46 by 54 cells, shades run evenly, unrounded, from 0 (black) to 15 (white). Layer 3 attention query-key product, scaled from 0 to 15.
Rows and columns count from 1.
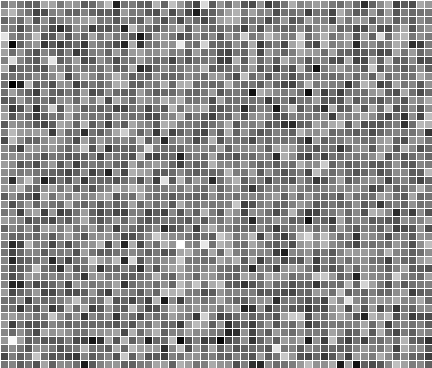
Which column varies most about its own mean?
2
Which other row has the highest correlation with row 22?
4
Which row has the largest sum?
5
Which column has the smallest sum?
35
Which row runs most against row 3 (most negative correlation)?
7
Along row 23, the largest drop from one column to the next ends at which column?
22
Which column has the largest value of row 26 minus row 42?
30
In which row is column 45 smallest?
46
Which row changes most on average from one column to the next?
43
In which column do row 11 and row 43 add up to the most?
16
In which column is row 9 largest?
47
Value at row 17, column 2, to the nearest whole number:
11
